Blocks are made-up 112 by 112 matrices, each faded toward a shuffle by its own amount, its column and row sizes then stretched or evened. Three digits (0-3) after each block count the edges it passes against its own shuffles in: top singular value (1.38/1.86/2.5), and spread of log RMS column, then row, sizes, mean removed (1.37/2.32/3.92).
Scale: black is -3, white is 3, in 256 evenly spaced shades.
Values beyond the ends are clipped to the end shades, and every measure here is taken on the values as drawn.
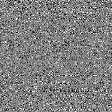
2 0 2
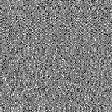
3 0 1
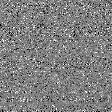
0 0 2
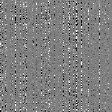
2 3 1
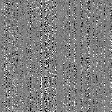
2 3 0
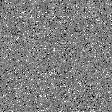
1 0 1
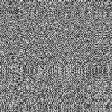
3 0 1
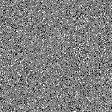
2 1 0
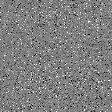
0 1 1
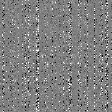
0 3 1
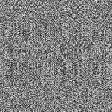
3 0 0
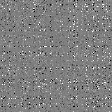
1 2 2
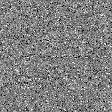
1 0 1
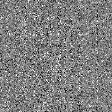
1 2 1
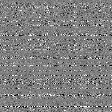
2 1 3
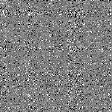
0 2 2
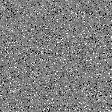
0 0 1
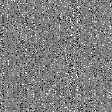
2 2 0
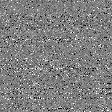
1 0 2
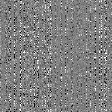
2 3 1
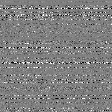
1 0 3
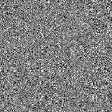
2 1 1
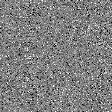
0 1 1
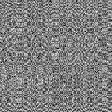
3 0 1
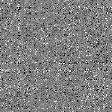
0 2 2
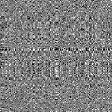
3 2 2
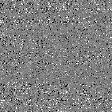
1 1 2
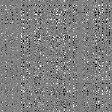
1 3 2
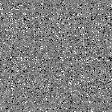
1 1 2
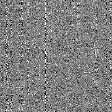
2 2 0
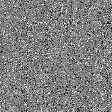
1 1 0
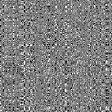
3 2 1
